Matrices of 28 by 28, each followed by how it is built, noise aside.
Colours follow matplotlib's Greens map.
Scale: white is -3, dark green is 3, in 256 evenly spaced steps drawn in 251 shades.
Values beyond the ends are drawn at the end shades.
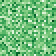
repeating rows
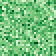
noise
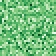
repeating columns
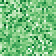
block diagonal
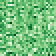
low rank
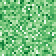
noise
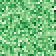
uneven columns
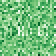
low rank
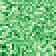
low rank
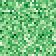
repeating columns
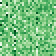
uneven columns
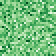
noise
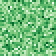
noise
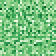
repeating columns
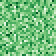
repeating rows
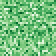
repeating columns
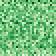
repeating columns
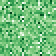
uneven columns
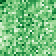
smooth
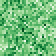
smooth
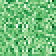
low rank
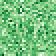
low rank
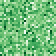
uneven columns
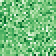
block diagonal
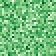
noise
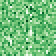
uneven columns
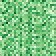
repeating rows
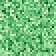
repeating rows
